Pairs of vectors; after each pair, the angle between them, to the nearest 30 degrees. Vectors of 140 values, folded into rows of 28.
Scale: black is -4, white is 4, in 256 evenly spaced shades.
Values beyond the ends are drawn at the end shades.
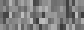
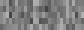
150 degrees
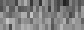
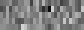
60 degrees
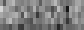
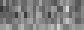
150 degrees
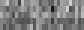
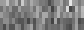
30 degrees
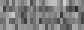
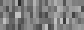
90 degrees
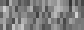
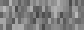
30 degrees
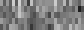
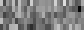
30 degrees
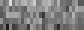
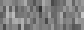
90 degrees
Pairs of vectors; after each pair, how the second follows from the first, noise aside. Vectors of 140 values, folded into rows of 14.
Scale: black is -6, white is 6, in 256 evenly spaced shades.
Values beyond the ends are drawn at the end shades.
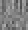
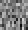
wrapped around, scaled up.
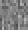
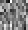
wrapped around, scaled up.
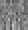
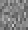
sign-scrambled.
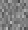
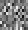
wrapped around, scaled up.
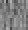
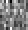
negated, scaled up.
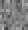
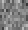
negated.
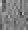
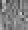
negated.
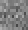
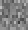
wrapped around, negated.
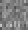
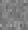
shrunk.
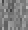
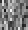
negated, scaled up.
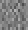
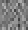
negated.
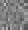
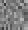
negated.
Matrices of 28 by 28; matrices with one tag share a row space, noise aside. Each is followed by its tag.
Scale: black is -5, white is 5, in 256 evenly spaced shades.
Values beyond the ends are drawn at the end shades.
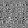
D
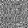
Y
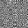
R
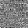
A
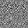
D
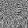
Y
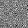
R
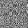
R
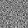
D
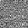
A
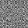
D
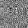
R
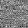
A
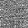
A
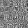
R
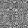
R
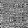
A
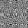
R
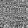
A
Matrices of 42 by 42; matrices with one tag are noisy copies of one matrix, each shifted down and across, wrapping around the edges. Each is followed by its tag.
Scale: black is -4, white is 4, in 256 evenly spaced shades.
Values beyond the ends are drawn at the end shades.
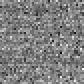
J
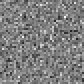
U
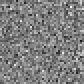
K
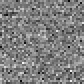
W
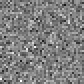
K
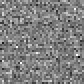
J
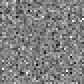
U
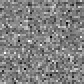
W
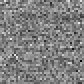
J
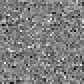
W
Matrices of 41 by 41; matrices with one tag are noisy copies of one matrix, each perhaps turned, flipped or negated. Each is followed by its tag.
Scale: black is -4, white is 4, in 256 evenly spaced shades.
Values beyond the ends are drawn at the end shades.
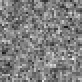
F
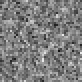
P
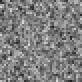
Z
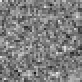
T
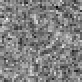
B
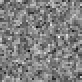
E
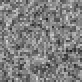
B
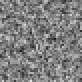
P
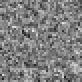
F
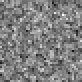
E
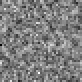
E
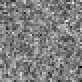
Z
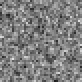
P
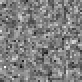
P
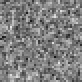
F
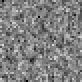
P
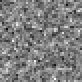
F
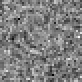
B
